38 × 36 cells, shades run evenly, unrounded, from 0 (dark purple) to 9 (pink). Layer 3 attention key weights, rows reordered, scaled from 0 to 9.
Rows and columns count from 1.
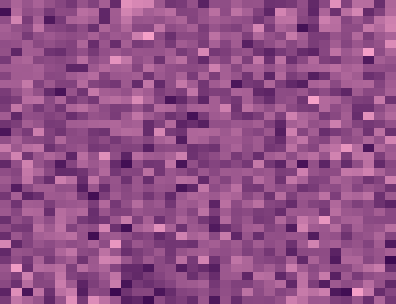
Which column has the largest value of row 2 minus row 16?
26
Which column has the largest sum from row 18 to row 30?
31
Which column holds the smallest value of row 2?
1
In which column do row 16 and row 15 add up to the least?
18
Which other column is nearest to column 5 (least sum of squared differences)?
25
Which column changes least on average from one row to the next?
21
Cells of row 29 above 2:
33
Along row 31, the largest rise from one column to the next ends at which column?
11
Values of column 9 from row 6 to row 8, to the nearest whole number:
2 3 4
